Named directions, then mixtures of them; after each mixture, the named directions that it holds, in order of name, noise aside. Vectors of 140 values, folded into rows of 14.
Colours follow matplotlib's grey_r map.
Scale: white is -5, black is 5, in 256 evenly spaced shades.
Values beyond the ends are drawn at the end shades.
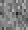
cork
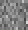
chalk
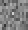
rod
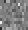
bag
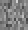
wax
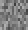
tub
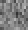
bag, cork.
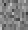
rod, tub.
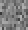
cork, rod, tub.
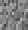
rod.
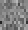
bag, chalk, wax.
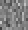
bag, wax.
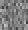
chalk, tub.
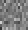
bag, rod, tub.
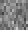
chalk, cork.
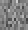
wax.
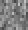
bag, cork, rod.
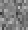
cork, rod, tub.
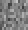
rod, tub, wax.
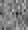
cork.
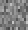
chalk, tub.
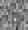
chalk, rod, wax.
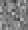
bag, rod, tub.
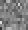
bag, tub.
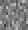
bag, chalk, rod.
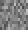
tub.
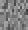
tub.
